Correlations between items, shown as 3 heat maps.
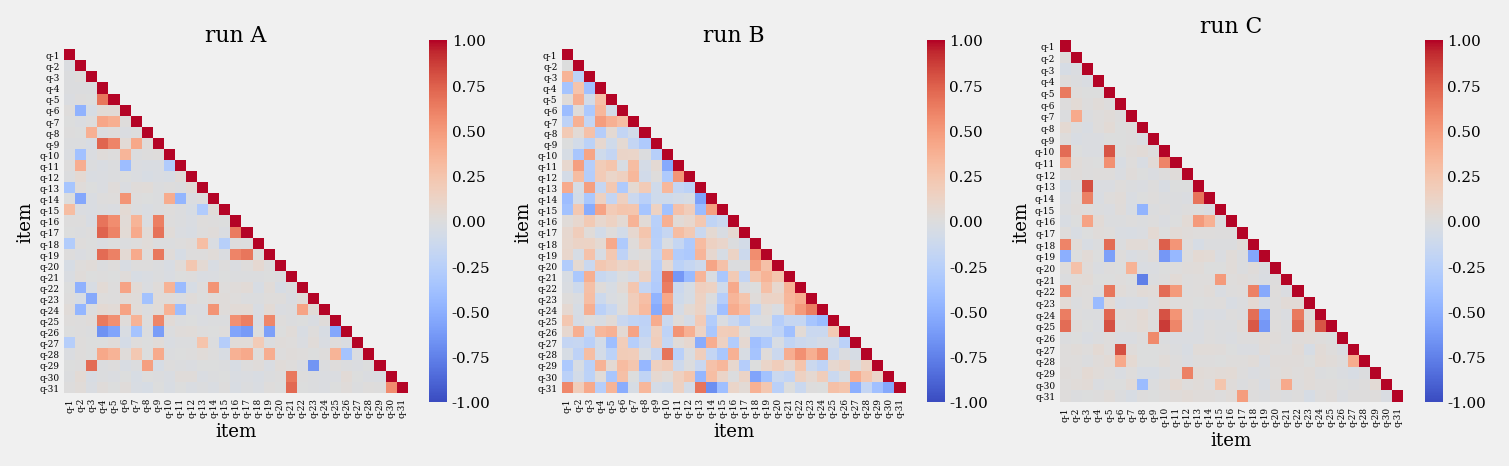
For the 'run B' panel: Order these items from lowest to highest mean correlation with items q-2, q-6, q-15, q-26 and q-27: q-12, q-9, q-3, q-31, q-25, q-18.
q-3, q-31, q-18, q-25, q-9, q-12
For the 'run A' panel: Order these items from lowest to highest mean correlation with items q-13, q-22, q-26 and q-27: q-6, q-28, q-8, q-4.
q-4, q-28, q-8, q-6
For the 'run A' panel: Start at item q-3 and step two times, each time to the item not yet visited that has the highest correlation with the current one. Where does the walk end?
q-8
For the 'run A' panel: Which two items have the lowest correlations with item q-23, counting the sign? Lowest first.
q-29, q-3
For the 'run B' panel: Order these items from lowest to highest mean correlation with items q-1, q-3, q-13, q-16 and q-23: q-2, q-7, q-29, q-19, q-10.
q-29, q-2, q-7, q-19, q-10
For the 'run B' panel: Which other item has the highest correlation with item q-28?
q-10
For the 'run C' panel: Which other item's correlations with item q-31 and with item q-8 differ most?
q-21
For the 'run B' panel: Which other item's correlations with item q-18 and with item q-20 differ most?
q-31
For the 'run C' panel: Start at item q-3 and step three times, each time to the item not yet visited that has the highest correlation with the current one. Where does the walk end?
q-16
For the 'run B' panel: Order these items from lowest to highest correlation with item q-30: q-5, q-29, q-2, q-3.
q-5, q-3, q-2, q-29
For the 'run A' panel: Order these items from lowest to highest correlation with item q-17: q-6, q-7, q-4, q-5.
q-6, q-7, q-5, q-4
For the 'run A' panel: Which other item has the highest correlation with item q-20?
q-12
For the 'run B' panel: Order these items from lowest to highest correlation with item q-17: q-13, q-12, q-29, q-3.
q-29, q-13, q-3, q-12
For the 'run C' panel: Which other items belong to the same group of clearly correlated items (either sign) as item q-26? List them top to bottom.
q-9
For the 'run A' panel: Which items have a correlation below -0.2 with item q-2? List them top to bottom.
q-6, q-10, q-14, q-22, q-24
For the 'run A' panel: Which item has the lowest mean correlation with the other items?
q-26
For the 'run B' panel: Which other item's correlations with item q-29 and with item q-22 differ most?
q-24
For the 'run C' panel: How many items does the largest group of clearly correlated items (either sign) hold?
9
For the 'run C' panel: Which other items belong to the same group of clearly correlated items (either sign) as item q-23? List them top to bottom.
q-4
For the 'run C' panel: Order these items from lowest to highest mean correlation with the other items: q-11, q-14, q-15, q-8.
q-8, q-15, q-14, q-11
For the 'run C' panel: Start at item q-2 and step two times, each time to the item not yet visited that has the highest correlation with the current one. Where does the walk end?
q-20
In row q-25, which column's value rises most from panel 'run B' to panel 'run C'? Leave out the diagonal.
q-24
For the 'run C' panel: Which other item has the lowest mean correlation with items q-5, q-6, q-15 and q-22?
q-19
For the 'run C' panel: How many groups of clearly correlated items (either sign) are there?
9
